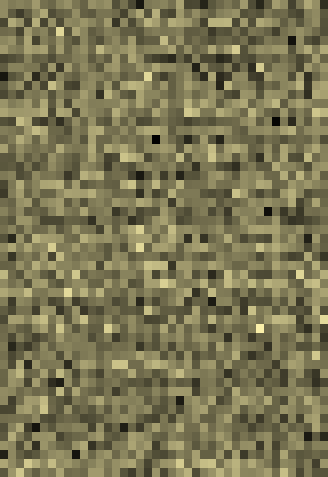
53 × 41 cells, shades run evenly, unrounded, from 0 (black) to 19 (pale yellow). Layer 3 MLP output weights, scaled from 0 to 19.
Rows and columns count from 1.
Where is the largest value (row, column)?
37, 33
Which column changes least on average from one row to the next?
12
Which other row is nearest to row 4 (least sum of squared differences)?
44
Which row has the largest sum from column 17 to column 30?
52
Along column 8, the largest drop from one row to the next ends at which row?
43
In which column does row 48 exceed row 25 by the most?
23
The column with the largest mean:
40
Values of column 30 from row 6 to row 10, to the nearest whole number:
16 8 5 11 10
